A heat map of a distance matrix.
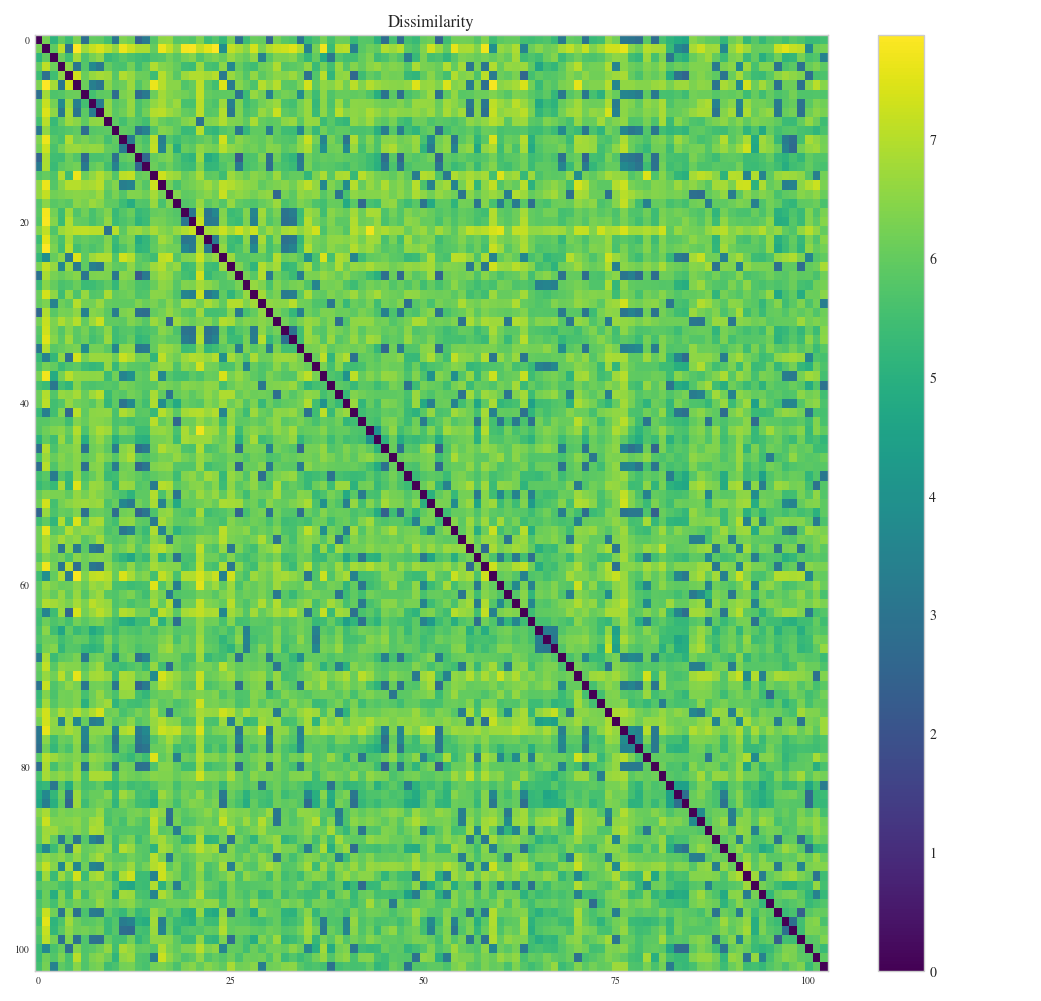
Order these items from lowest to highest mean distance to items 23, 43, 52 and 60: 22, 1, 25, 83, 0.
0, 22, 83, 25, 1
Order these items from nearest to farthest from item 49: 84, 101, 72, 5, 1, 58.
101, 84, 1, 72, 58, 5
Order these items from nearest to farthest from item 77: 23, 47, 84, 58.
47, 84, 23, 58
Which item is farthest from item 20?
1
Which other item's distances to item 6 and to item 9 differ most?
21
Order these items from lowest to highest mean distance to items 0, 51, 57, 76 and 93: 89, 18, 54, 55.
18, 54, 89, 55
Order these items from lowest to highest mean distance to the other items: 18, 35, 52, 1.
52, 18, 35, 1
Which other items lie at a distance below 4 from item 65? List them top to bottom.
27, 36, 66, 67
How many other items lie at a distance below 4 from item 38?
5
